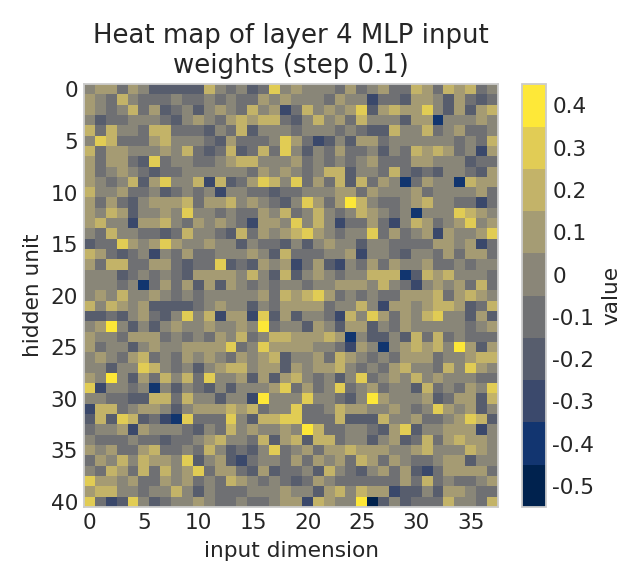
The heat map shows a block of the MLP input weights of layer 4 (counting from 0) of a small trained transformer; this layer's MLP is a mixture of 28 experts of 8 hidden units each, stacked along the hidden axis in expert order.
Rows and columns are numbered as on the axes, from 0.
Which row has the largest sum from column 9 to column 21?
25
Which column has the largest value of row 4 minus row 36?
14
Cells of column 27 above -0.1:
21
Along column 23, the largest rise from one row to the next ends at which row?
29
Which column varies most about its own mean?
26
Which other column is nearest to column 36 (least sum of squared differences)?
27
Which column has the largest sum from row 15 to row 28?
16
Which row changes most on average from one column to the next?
9
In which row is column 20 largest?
33
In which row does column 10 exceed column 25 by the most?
37
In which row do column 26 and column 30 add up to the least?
40
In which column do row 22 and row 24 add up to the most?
32
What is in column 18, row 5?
0.3
